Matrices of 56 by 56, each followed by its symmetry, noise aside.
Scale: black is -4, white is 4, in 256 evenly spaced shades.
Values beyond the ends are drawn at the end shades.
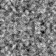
mirrored top to bottom.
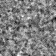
antisymmetric.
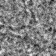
antisymmetric.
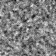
antisymmetric.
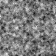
mirrored top to bottom.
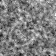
symmetric across the other diagonal.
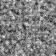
antisymmetric.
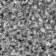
antisymmetric.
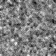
symmetric across the other diagonal.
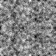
mirrored top to bottom.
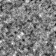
symmetric across the other diagonal.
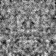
mirrored left to right.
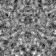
mirrored left to right.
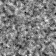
antisymmetric.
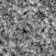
symmetric across the other diagonal.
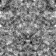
mirrored left to right.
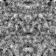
mirrored left to right.
